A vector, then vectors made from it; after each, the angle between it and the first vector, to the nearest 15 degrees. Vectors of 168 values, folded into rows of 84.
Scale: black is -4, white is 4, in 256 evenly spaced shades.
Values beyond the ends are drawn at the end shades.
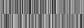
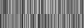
90 degrees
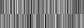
105 degrees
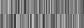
105 degrees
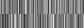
90 degrees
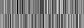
60 degrees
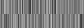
30 degrees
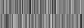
15 degrees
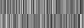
135 degrees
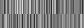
150 degrees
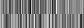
30 degrees
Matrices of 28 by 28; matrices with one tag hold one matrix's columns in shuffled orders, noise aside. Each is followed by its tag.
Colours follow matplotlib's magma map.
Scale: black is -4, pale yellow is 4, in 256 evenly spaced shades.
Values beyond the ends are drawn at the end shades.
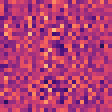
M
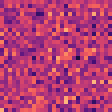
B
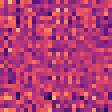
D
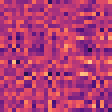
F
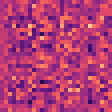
M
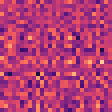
F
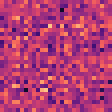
M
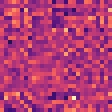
D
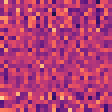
D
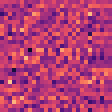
B
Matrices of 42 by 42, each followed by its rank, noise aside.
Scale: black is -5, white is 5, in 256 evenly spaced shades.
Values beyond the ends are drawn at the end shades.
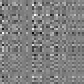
two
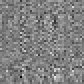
eight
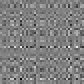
two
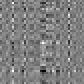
two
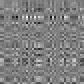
two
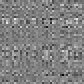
four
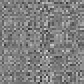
four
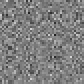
six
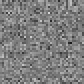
eight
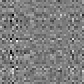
four
